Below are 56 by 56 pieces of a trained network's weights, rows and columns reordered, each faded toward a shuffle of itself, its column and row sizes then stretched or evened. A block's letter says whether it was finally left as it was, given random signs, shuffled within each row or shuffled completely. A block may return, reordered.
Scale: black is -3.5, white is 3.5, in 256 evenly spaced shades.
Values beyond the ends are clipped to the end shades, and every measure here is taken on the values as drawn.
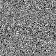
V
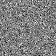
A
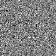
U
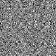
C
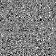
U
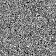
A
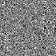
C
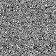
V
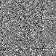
U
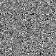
U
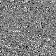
V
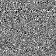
V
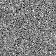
A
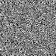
V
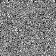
V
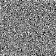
U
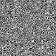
U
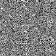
U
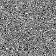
V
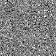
U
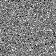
A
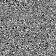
V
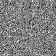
A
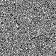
A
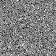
A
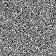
A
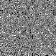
U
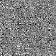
U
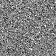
A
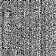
C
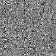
U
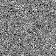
V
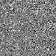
C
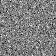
A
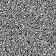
A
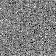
A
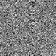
C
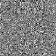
C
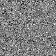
V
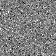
A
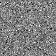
V
